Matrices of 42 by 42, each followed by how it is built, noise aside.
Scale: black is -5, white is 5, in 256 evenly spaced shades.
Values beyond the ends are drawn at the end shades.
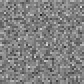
repeating columns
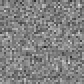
repeating columns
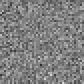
noise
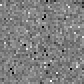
sparse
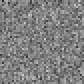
noise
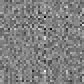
low rank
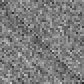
Toeplitz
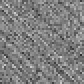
Toeplitz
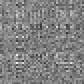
low rank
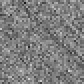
Toeplitz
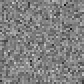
noise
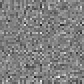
low rank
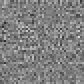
low rank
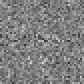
low rank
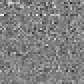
uneven rows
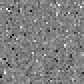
sparse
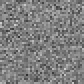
noise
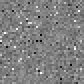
sparse
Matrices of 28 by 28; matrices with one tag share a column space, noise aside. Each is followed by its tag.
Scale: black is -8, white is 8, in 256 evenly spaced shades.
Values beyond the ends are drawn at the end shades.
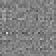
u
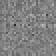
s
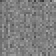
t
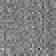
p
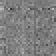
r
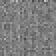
t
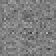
u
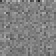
t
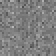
t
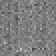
p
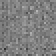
p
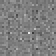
u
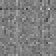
r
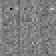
r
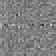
s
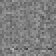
p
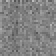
t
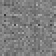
s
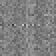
s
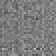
p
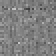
r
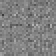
s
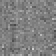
p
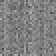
p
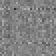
r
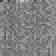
t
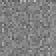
t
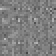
r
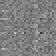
u
